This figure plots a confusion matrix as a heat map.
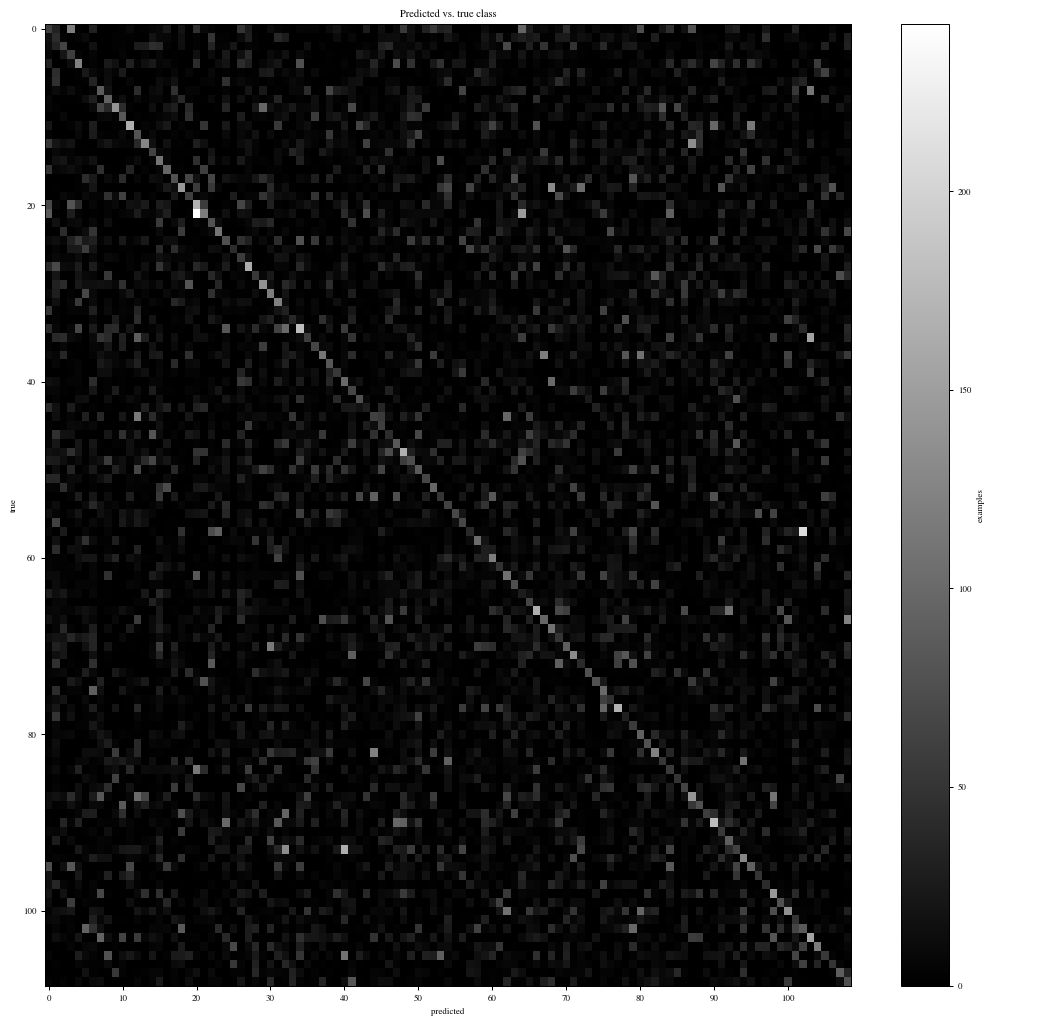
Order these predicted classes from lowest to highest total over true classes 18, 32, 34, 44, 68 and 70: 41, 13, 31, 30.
13, 41, 31, 30
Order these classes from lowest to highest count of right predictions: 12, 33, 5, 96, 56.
5, 33, 96, 56, 12
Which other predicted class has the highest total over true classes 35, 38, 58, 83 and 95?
103
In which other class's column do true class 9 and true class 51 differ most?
29
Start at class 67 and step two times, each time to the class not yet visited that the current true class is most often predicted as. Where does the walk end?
41
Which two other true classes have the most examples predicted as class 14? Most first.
46, 49
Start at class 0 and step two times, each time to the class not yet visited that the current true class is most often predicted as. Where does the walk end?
27
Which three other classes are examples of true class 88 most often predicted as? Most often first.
10, 98, 87
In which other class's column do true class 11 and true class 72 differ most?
95
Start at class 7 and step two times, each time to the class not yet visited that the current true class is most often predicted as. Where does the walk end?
98
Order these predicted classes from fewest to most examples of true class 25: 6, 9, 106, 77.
9, 6, 77, 106
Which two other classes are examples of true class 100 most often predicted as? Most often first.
62, 80
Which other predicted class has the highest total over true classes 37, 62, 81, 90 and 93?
40
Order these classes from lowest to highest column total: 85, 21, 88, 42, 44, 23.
85, 42, 23, 21, 44, 88
